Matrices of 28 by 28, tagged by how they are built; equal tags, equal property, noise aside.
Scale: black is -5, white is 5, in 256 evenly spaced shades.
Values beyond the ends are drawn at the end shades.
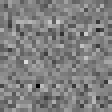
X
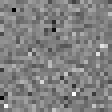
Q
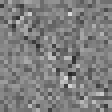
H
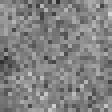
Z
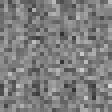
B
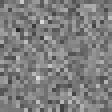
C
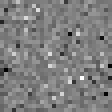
Q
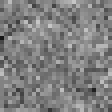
Z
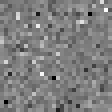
Q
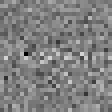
X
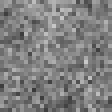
Z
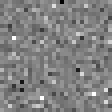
Q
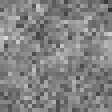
Z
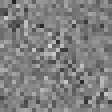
H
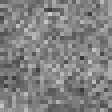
Z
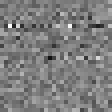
X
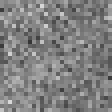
Z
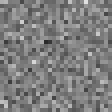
C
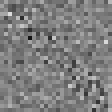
H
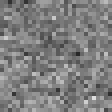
Z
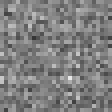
B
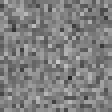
C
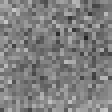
Z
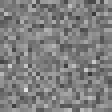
B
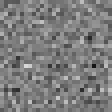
X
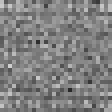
B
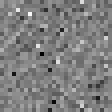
Q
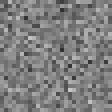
C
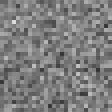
C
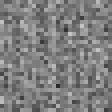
B
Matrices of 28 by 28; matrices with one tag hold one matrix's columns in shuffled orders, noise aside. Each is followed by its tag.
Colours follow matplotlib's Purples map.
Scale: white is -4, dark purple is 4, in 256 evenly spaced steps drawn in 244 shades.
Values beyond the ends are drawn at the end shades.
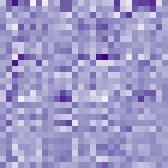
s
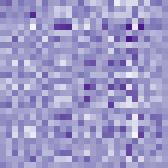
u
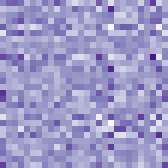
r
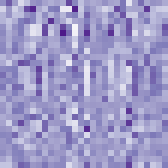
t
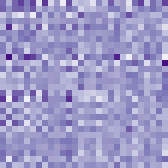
s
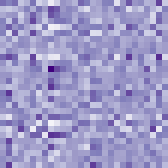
r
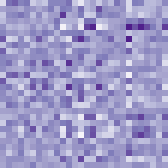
u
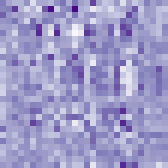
t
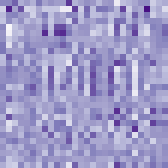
t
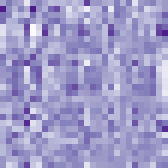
t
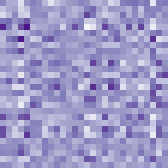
u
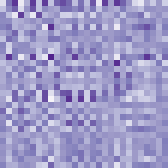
s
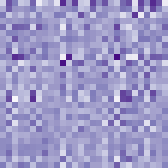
s
